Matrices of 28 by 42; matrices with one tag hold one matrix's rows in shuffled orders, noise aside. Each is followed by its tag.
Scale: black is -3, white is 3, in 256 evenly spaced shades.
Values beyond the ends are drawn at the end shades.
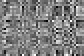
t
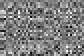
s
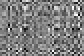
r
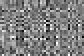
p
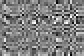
t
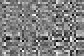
t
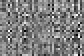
r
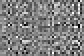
r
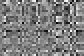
t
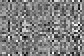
r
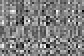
p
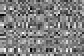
s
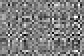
r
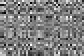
s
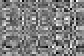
t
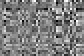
t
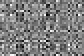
p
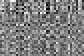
p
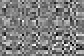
t
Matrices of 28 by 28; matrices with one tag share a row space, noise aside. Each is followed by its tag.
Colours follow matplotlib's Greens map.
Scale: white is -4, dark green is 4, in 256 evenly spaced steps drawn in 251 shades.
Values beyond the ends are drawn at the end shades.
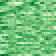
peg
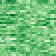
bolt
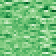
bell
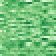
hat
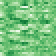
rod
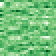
rod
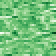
bell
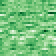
hat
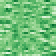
bell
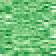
bell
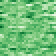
hat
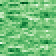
rod
